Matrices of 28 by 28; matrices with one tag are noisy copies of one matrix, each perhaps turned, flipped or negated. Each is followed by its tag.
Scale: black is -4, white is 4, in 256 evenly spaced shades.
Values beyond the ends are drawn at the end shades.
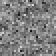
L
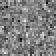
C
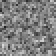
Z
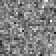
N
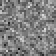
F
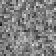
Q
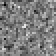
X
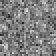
L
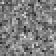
Q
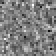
Q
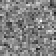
C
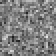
Z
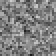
Q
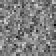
Q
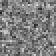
C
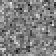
Z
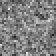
Z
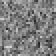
X
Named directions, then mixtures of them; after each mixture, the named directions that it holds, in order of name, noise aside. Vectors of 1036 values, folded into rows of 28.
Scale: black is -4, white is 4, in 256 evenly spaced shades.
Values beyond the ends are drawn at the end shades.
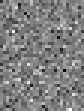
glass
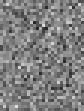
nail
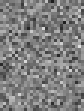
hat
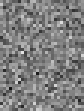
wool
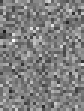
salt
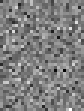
glass, hat.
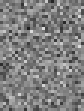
hat.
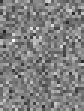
salt.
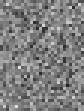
nail.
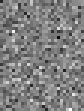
glass.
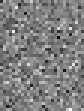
glass.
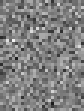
glass, hat, salt.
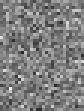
salt, wool.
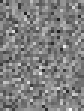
glass, nail.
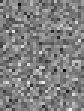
glass.
